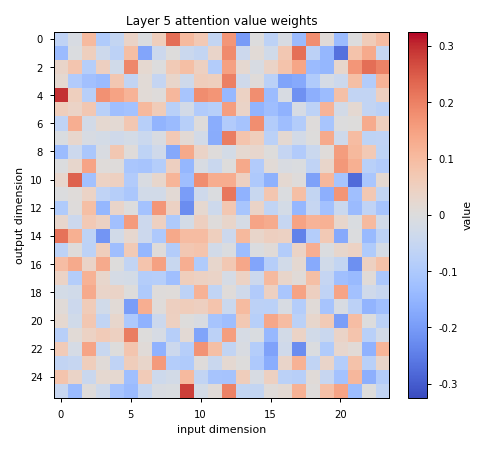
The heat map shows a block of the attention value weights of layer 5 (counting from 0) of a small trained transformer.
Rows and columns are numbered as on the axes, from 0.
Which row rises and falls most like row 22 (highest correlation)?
4
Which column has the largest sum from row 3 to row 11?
12
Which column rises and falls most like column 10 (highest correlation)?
11
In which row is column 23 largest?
2
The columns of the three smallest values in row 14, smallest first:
17, 3, 20
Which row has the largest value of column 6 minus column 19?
19
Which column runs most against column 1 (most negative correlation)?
18
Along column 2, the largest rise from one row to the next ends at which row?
9
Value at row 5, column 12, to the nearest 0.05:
0.15
